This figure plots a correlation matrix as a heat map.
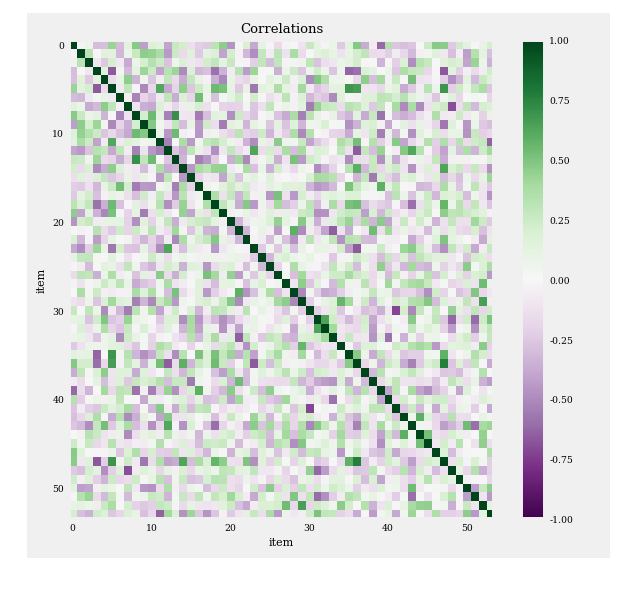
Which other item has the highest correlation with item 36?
47
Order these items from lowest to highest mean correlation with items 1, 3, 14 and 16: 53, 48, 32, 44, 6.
53, 32, 44, 48, 6
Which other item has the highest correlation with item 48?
30
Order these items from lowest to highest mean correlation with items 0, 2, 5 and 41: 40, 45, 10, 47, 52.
10, 40, 52, 45, 47
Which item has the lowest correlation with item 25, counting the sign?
17
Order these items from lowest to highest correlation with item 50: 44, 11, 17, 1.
1, 17, 11, 44
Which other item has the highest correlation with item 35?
5
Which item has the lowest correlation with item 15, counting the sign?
38
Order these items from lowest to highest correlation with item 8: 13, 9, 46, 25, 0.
25, 9, 46, 0, 13
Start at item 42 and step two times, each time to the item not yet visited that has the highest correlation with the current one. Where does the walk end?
45
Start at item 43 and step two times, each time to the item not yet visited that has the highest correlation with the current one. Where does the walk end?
23
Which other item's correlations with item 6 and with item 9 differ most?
16
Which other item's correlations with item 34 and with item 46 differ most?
29
